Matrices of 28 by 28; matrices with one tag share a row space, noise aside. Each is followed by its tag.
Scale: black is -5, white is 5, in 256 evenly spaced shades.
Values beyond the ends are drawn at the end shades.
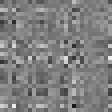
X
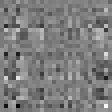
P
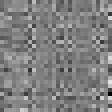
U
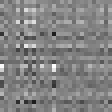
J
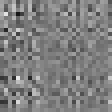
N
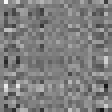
P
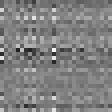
J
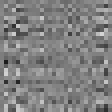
P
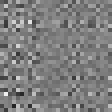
N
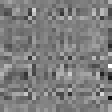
U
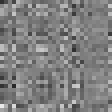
X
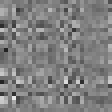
X
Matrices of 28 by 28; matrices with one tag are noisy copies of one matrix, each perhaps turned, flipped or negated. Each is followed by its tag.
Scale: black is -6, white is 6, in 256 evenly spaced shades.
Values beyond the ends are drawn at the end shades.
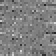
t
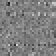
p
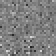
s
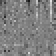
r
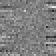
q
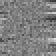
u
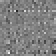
p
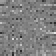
t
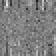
q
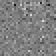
s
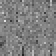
t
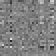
p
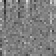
r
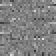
t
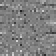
t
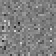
s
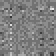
p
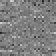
t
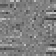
q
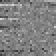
r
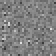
s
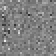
s
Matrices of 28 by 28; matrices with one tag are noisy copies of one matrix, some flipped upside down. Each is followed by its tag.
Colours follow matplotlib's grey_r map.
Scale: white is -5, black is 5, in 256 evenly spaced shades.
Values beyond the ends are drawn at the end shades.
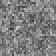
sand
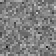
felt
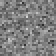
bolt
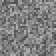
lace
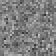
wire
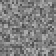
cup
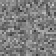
bolt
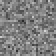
bolt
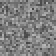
felt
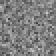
cup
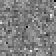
wire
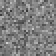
bolt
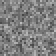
cup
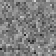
sand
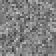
lace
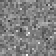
bolt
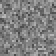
cup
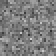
cup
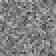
felt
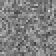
wire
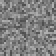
bolt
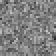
lace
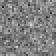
lace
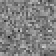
felt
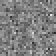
wire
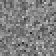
bolt
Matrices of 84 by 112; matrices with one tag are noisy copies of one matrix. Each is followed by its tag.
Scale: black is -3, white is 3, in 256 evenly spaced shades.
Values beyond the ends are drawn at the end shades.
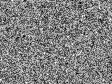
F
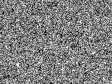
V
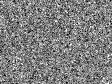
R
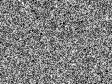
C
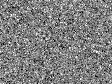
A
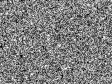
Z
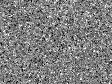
A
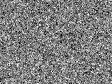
V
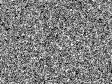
F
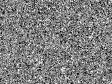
V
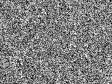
R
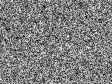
F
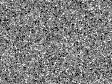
F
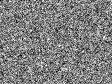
Z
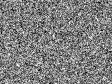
V
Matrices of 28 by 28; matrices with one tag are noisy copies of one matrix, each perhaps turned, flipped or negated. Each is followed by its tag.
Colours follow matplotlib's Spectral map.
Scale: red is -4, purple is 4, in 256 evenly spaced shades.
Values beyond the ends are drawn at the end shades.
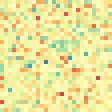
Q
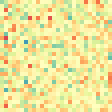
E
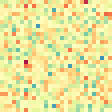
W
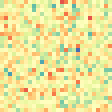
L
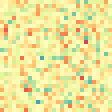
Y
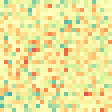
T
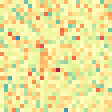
Q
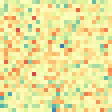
T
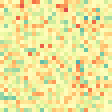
W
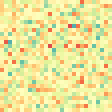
Y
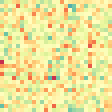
L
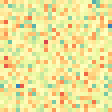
W
